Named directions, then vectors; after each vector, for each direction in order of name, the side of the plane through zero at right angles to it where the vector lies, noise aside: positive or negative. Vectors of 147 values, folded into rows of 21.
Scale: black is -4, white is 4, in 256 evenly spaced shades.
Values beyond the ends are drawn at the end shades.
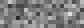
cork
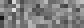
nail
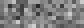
positive, positive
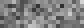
positive, positive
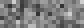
positive, positive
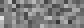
positive, negative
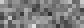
positive, positive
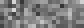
positive, positive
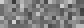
negative, negative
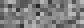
positive, positive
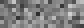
positive, positive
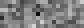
positive, positive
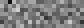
negative, positive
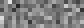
positive, negative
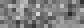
negative, negative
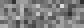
negative, negative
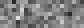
negative, negative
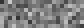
positive, negative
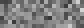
negative, positive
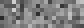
positive, positive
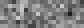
negative, negative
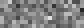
positive, negative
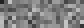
positive, negative
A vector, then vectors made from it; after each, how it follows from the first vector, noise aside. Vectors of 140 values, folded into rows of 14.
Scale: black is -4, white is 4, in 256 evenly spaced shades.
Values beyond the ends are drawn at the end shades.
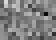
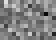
copied.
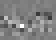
wrapped around, negated, partly zeroed.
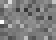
wrapped around, negated, partly zeroed.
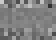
wrapped around, negated, partly zeroed.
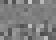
wrapped around, negated, partly zeroed.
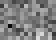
reversed.
